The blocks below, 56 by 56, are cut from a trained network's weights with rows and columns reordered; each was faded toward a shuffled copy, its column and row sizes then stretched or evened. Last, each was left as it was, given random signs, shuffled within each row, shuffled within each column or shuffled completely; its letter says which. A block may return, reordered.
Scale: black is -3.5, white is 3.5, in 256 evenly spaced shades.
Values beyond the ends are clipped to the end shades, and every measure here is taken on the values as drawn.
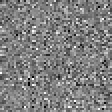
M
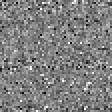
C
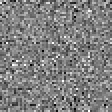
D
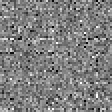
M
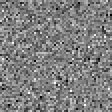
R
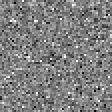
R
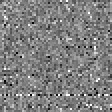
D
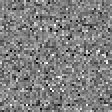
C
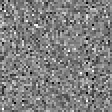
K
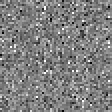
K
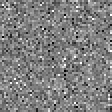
K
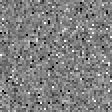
R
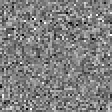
C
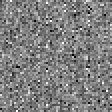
K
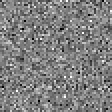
C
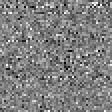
C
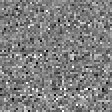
C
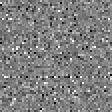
C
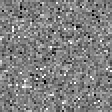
R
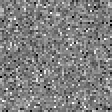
R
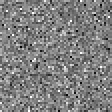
R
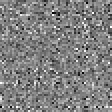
D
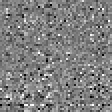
M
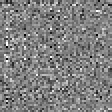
M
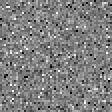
R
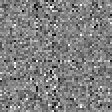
D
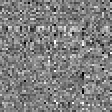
M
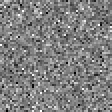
R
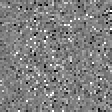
K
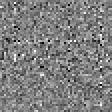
D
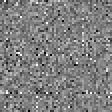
M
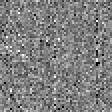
K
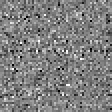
M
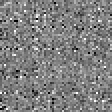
M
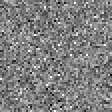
R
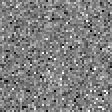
R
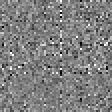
D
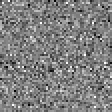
C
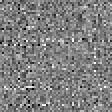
M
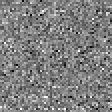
C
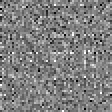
M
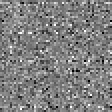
D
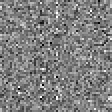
K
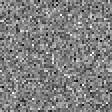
R
